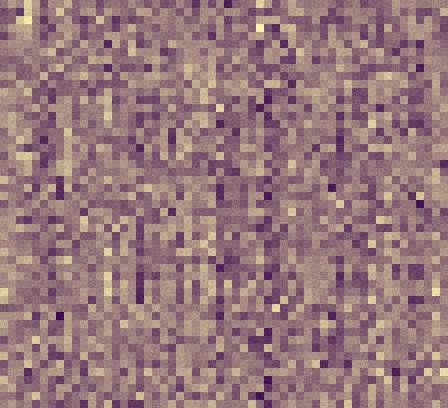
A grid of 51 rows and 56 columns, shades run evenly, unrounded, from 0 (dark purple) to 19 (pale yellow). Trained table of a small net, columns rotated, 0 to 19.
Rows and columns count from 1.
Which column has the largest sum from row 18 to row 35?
24
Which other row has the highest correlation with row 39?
8
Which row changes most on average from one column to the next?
38
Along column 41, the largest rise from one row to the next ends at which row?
47
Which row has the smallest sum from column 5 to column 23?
51
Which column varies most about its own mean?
33
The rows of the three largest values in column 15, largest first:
29, 6, 5
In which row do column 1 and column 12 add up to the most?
37
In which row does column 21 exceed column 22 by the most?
27
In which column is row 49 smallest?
34
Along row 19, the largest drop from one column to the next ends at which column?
43
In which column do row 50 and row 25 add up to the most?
49
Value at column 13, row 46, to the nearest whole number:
9
